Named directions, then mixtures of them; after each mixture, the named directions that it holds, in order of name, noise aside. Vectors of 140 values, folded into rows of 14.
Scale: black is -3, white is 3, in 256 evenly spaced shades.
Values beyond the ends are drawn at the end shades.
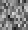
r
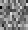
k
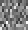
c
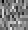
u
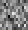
r.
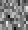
c, r.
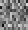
k.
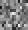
k, r.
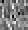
k, u.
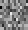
k.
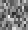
r.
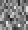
c, r.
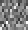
c.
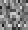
k, r.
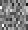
c, k.
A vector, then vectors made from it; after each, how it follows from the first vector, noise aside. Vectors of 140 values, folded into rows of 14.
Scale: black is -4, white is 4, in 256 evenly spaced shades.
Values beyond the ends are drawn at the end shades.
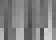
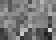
sign-scrambled.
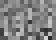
sign-scrambled.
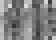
wrapped around.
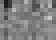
reversed, negated, partly zeroed.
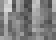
reversed.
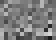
sign-scrambled.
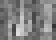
wrapped around.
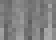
shrunk.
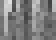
reversed.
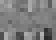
negated, partly zeroed.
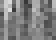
reversed.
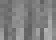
shrunk.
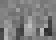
negated, partly zeroed.
